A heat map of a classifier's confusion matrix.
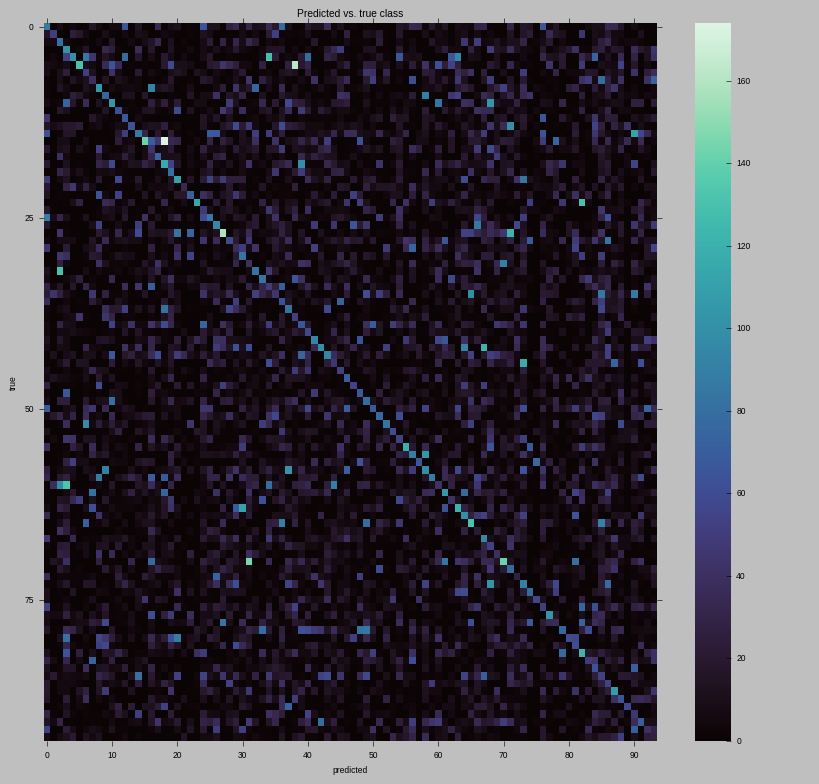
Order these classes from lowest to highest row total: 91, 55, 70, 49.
49, 55, 91, 70
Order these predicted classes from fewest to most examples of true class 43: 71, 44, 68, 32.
32, 71, 44, 68
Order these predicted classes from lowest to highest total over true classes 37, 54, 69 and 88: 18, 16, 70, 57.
57, 70, 16, 18
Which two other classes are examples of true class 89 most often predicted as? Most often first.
37, 18
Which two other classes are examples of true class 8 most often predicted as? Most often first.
16, 32
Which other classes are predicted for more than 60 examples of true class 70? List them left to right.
16, 31, 61, 81
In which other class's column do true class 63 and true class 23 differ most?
82
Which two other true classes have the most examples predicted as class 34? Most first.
4, 60
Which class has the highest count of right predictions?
27
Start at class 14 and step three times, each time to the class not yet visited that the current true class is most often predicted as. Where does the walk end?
86
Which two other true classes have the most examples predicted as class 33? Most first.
79, 62
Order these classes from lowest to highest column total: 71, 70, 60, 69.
69, 70, 60, 71
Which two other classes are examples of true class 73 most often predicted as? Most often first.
68, 86
